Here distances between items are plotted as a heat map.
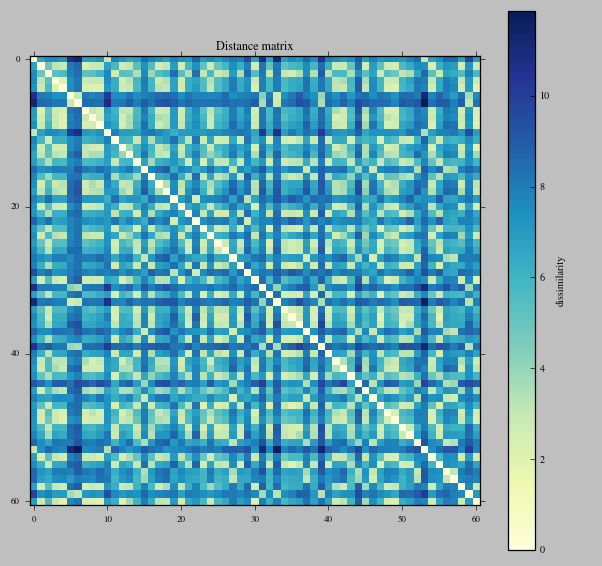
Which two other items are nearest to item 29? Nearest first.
22, 19
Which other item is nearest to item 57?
46
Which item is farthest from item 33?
53
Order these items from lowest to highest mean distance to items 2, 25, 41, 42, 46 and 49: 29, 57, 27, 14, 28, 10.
14, 28, 57, 27, 10, 29
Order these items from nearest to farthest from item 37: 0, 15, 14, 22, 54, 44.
15, 44, 14, 22, 54, 0
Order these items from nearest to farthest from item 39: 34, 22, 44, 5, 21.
5, 22, 34, 21, 44
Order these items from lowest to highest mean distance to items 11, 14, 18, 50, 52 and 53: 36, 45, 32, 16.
32, 36, 16, 45
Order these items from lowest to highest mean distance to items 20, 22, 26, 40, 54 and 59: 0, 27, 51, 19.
51, 19, 27, 0
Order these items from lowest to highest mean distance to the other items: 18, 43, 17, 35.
43, 35, 17, 18
